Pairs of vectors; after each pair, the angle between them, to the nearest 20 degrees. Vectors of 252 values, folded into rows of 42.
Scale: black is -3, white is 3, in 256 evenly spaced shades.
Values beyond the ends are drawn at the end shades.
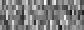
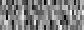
160 degrees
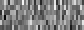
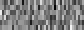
160 degrees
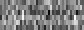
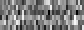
20 degrees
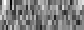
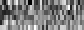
100 degrees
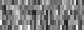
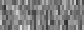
20 degrees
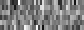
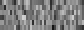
80 degrees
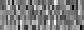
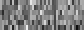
120 degrees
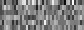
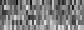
60 degrees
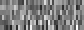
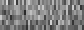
100 degrees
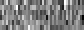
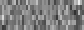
100 degrees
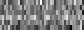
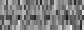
160 degrees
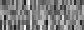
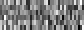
140 degrees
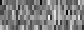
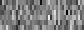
20 degrees
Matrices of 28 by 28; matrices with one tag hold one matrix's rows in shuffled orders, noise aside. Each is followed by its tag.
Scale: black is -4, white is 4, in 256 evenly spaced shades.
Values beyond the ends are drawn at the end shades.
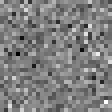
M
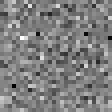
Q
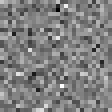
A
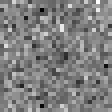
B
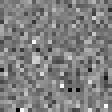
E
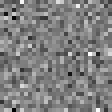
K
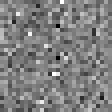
A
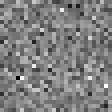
E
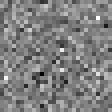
B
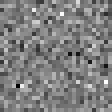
E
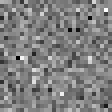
E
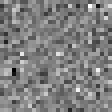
K
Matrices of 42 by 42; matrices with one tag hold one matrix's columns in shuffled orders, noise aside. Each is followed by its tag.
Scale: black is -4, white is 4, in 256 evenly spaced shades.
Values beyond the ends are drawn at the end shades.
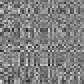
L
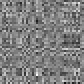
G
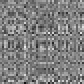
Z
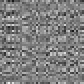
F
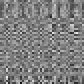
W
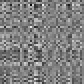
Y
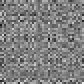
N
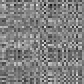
Y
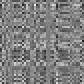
Y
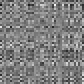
Y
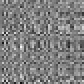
Z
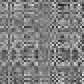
Y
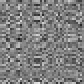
N
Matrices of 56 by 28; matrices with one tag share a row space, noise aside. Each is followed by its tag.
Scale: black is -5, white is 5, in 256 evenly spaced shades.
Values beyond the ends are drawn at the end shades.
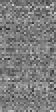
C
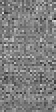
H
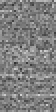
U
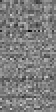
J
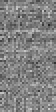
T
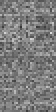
U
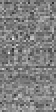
U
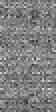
T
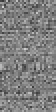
T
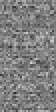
U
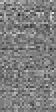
U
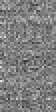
T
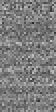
C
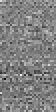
J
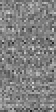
C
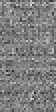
C
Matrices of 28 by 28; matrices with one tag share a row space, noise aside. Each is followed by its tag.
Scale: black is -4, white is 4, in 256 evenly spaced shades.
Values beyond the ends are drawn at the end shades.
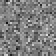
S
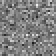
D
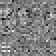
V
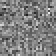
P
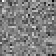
D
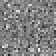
S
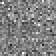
D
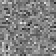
V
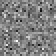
S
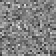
P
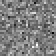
D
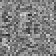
V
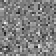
S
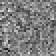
V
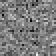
D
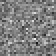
D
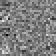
V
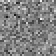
S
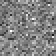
D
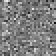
V
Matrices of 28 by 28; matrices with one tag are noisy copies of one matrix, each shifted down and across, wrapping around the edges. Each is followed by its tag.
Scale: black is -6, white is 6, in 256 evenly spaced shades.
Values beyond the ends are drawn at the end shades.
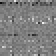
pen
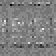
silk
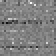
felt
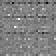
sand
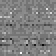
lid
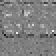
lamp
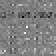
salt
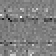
lamp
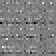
sand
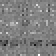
salt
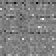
sand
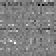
felt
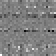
silk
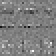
silk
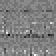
pen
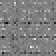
sand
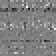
pen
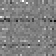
felt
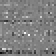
felt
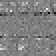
lamp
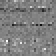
silk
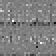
pen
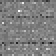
sand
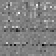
silk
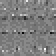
silk
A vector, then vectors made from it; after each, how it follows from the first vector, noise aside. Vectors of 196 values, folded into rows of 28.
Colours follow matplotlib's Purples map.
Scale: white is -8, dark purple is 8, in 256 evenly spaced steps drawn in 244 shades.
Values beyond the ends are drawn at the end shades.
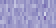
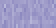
wrapped around, shrunk.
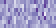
scaled up.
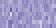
reversed.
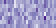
scaled up.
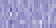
reversed.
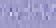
reversed, partly zeroed.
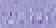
reversed, negated, partly zeroed.
